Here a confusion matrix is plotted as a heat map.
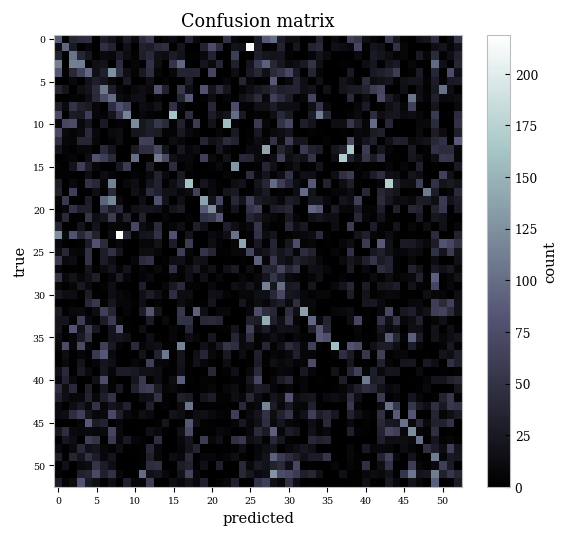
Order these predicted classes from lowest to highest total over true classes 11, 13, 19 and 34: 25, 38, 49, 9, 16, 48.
9, 48, 16, 49, 25, 38
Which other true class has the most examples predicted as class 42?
24
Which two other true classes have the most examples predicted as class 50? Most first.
6, 24
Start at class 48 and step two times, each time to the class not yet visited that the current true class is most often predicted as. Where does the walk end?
28
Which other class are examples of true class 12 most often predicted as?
52
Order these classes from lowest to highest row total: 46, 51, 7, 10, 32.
46, 7, 32, 10, 51
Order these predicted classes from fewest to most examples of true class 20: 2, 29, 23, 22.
22, 23, 29, 2
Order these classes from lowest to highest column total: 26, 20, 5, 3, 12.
20, 5, 3, 12, 26
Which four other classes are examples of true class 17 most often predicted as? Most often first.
43, 7, 28, 33
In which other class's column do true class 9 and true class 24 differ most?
15
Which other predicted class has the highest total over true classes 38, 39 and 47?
33
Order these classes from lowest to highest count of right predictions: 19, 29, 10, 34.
34, 29, 10, 19
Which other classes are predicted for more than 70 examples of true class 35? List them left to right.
34, 43, 46
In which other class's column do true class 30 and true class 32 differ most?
18
